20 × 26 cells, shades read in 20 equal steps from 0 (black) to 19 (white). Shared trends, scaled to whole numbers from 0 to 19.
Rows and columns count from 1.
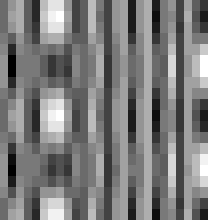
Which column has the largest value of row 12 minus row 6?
7
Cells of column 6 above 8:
15
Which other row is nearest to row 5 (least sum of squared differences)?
8
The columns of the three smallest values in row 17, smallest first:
2, 14, 23
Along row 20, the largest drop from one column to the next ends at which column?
20
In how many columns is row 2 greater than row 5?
11
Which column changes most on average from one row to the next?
26
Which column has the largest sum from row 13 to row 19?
22
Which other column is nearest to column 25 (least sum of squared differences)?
13
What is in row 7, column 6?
7
